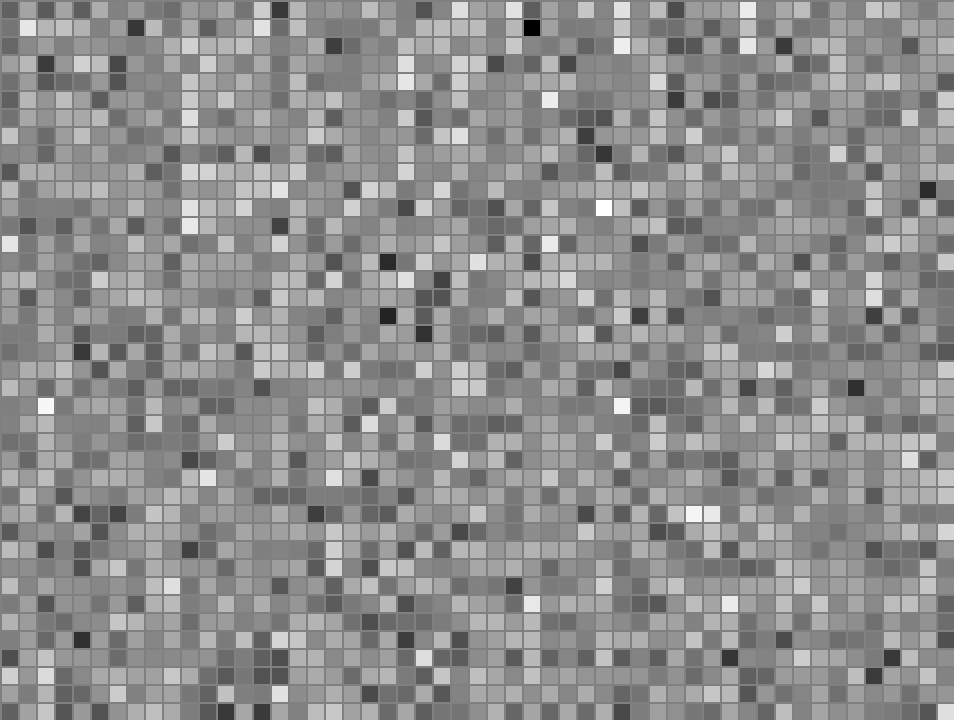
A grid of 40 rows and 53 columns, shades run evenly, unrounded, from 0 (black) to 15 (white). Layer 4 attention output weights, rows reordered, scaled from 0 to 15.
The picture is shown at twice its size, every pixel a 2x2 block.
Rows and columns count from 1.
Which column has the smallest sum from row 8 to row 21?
38
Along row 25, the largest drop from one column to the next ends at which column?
26
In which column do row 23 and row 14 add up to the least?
36
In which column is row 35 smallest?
21
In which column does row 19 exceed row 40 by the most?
15
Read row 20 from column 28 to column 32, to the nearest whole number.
8 8 6 7 8
